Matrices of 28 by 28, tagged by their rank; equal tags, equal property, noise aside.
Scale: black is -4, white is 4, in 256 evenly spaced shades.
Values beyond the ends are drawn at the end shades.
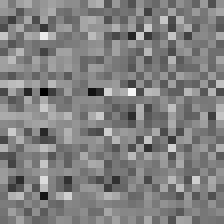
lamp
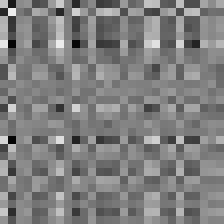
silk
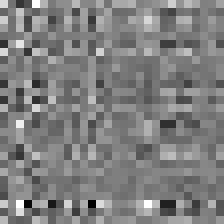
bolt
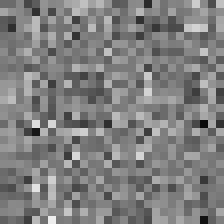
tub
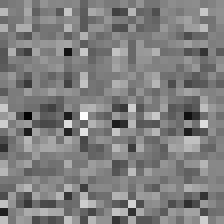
bolt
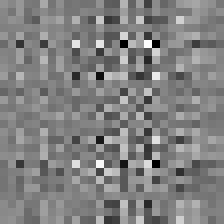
bolt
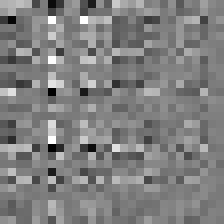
bolt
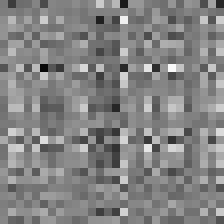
bolt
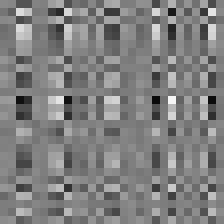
silk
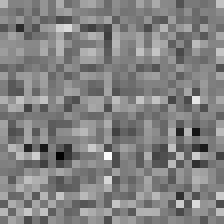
tub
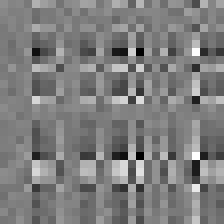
silk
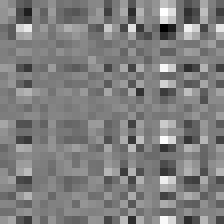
silk
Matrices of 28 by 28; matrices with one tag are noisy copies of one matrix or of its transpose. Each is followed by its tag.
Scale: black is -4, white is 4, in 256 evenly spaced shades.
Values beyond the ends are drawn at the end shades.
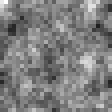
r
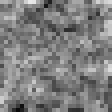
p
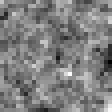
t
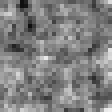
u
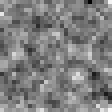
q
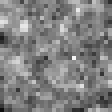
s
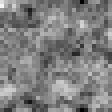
r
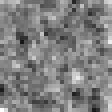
q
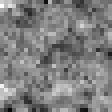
r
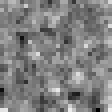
q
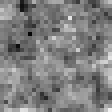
u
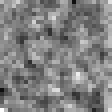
q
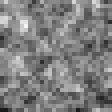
s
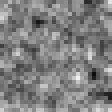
q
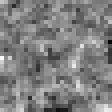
t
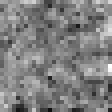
p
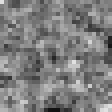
t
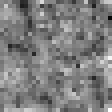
u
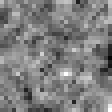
t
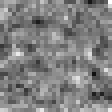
q
